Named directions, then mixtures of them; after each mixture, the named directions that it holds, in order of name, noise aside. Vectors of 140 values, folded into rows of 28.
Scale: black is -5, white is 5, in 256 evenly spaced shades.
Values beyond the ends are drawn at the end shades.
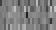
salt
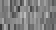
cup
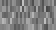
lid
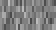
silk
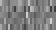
cup, salt.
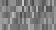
cup, lid.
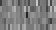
salt.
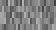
lid, silk.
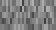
lid.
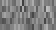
lid.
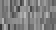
cup.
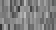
cup.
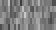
cup, silk.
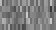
lid, salt.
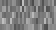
lid.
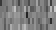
salt.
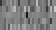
salt.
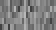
cup, salt.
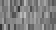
cup.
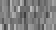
cup.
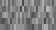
lid.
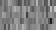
salt, silk.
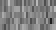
salt, silk.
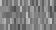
lid, salt.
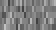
silk.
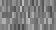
lid, salt.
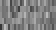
cup.
